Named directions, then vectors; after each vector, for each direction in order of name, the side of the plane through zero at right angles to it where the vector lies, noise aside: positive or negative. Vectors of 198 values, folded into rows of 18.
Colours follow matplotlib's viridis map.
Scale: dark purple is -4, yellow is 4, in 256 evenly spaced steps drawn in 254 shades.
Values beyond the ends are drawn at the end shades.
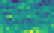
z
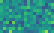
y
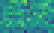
negative, negative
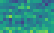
positive, positive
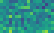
positive, positive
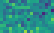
positive, positive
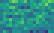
negative, negative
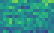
negative, negative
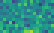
negative, positive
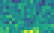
negative, positive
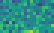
negative, positive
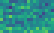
positive, positive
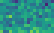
positive, positive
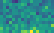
negative, positive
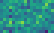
negative, negative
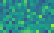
negative, positive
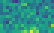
negative, positive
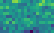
positive, negative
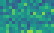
negative, positive
